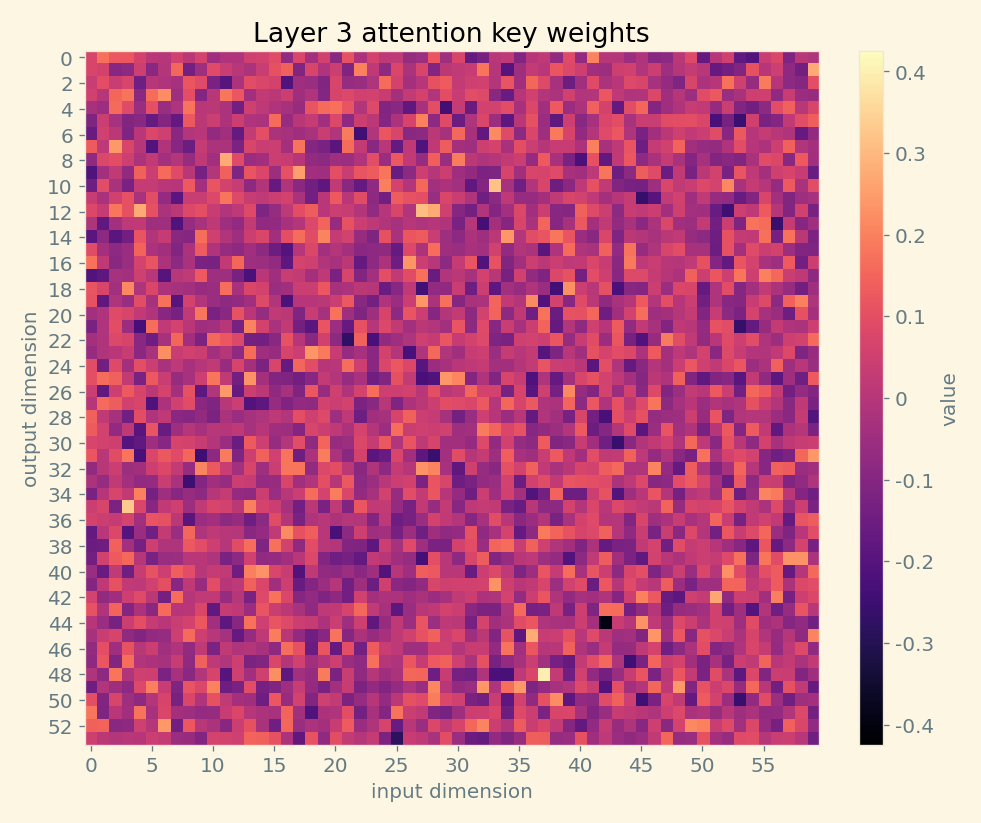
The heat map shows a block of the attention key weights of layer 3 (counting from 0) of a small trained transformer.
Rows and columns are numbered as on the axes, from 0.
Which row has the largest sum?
32
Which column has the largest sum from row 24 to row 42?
2
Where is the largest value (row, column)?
48, 37
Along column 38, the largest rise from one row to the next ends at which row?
6
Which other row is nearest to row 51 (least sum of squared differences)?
28
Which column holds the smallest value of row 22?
21
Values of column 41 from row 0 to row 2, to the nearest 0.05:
0.2 -0.05 0.1
